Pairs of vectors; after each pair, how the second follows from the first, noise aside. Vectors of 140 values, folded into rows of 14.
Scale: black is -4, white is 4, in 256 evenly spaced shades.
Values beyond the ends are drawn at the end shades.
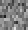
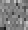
wrapped around, partly zeroed.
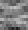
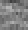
reversed, shrunk.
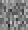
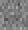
reversed, shrunk.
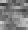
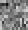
sign-scrambled.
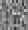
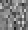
sign-scrambled.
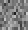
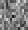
reversed.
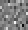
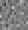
reversed, shrunk.
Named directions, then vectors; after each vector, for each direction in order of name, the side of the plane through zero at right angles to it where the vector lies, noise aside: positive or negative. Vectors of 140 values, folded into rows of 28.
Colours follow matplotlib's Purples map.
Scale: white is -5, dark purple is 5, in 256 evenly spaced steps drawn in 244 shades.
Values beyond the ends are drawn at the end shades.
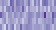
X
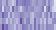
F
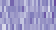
negative, positive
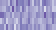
positive, positive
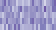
negative, negative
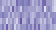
positive, positive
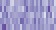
positive, negative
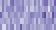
negative, positive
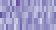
positive, positive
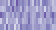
positive, positive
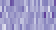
negative, positive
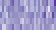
negative, positive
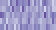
positive, positive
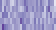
positive, negative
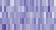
positive, negative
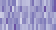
negative, negative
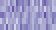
positive, positive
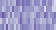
positive, positive
